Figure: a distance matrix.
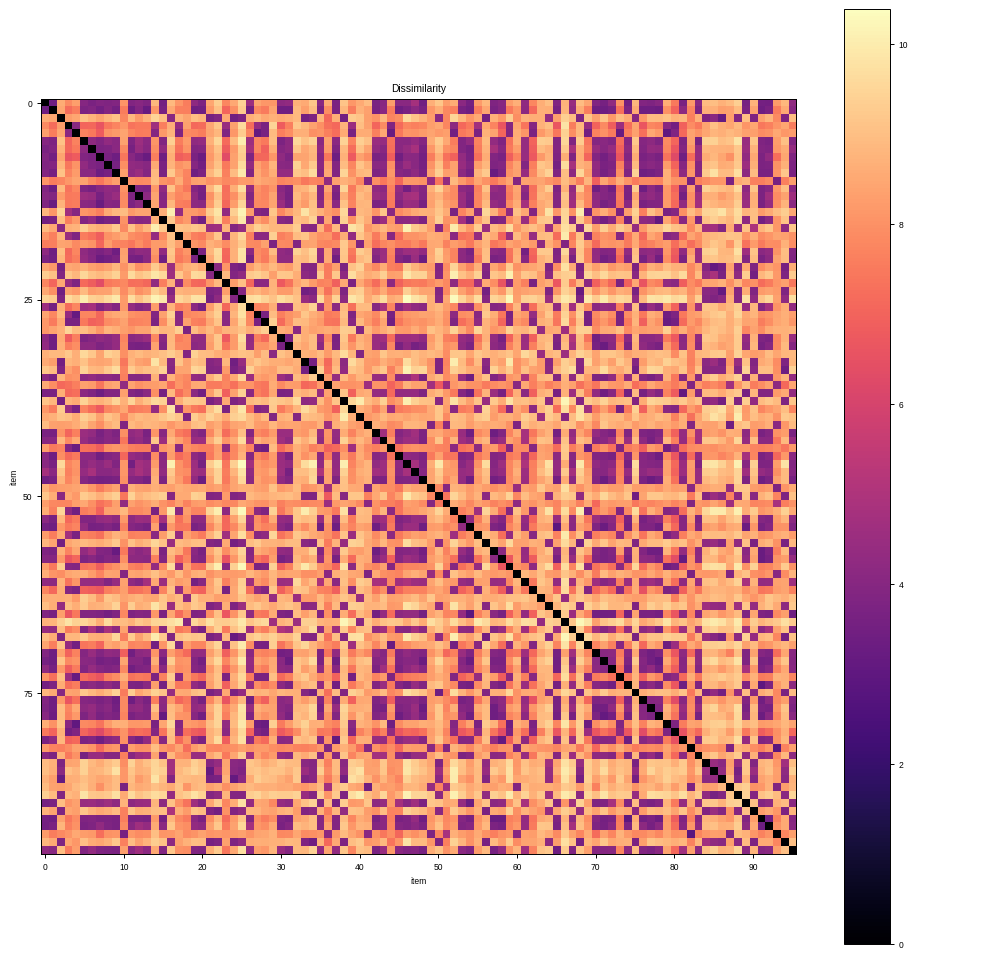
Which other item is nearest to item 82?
93
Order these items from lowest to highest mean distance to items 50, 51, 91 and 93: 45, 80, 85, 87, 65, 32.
87, 45, 65, 85, 80, 32
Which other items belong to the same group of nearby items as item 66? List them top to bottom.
18, 29, 32, 40, 63
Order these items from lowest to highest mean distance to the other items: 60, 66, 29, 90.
90, 60, 29, 66
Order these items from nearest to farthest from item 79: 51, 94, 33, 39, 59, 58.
59, 39, 58, 51, 94, 33
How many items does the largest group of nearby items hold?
44
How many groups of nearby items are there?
5
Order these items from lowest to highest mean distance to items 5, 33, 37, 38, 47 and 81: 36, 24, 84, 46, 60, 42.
42, 46, 24, 84, 36, 60
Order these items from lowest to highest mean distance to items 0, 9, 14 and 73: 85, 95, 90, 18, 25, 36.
95, 18, 36, 90, 85, 25
